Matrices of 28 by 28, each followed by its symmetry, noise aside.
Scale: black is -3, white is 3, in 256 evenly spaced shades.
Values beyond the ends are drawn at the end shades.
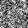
no symmetry.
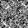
symmetric.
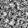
mirrored top to bottom.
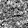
no symmetry.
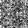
mirrored top to bottom.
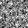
same after a half turn.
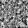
antisymmetric.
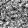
same after a half turn.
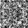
mirrored top to bottom.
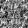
same after a half turn.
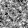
symmetric.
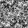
same after a half turn.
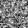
no symmetry.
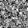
antisymmetric.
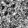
symmetric.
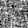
antisymmetric.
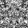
mirrored left to right.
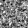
antisymmetric.
